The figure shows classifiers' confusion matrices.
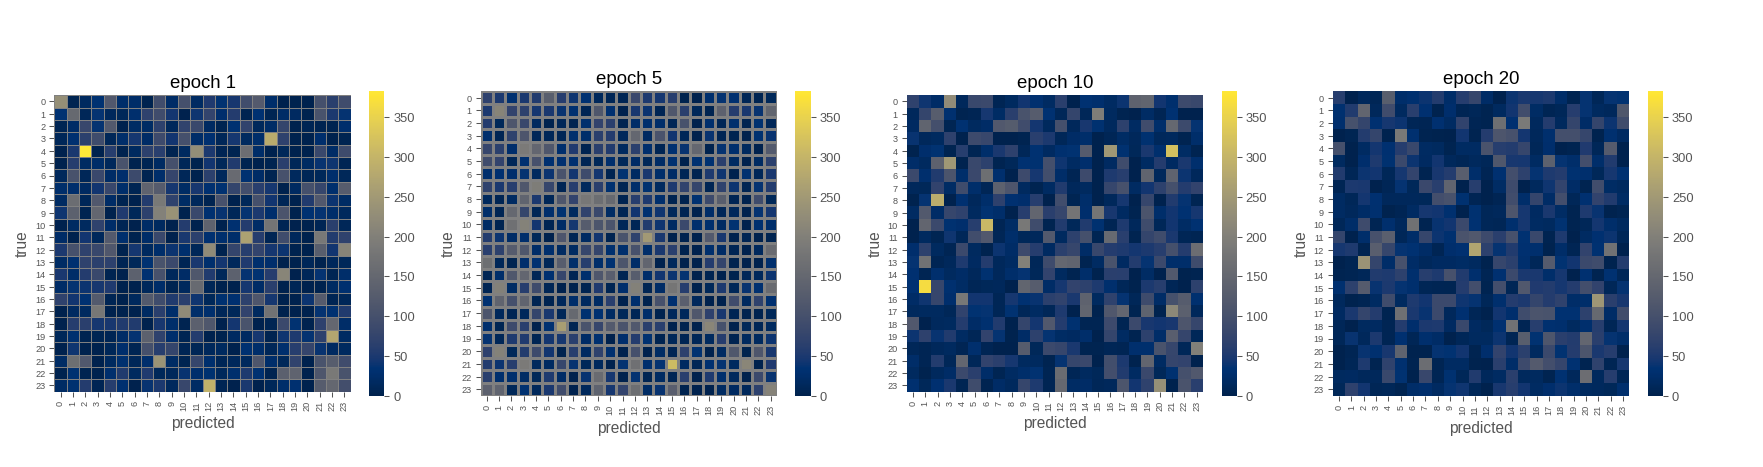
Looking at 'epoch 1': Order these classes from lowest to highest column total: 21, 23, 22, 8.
23, 22, 21, 8
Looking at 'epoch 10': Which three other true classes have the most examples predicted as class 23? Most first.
20, 12, 22
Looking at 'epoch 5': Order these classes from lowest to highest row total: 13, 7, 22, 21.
22, 13, 7, 21
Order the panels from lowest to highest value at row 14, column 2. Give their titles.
epoch 20, epoch 10, epoch 1, epoch 5
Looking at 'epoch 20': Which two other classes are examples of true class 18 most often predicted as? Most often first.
14, 10
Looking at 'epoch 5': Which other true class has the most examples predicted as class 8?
10
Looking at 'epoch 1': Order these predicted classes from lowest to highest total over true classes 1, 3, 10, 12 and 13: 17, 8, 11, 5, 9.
5, 11, 9, 8, 17
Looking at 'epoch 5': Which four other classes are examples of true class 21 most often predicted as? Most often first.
15, 3, 12, 6
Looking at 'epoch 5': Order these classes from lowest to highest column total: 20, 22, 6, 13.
20, 22, 13, 6
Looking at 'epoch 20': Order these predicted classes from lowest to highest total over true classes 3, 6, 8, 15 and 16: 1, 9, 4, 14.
1, 4, 9, 14
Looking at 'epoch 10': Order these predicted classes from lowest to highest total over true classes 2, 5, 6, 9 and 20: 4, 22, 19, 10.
4, 22, 10, 19
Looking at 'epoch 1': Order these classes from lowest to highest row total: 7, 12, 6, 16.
6, 16, 7, 12
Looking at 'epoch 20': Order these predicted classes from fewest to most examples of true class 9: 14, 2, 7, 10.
10, 2, 7, 14
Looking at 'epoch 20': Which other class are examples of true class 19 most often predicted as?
20
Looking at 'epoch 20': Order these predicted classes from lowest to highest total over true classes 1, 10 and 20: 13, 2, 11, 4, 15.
11, 13, 4, 15, 2
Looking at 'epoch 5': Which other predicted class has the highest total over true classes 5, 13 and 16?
0
